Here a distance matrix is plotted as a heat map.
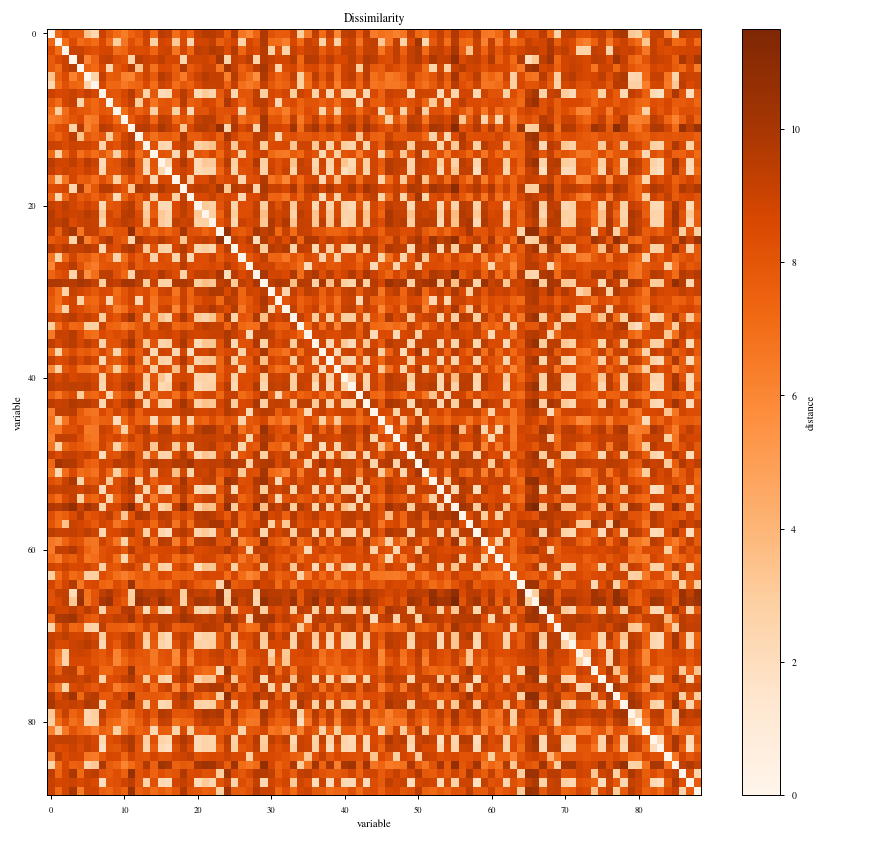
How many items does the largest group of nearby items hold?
28
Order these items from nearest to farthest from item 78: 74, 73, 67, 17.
67, 74, 73, 17
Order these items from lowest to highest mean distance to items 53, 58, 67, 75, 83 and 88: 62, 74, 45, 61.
62, 74, 45, 61
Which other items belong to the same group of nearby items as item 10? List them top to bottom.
46, 56, 59, 61
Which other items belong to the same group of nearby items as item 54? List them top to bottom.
4, 8, 12, 31, 42, 52
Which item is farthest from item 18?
55
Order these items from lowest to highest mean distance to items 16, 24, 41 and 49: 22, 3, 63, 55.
22, 55, 3, 63
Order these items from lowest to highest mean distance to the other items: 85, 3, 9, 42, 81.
81, 9, 42, 85, 3
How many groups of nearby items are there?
9
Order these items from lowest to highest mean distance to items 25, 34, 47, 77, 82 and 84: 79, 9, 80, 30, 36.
36, 80, 79, 9, 30
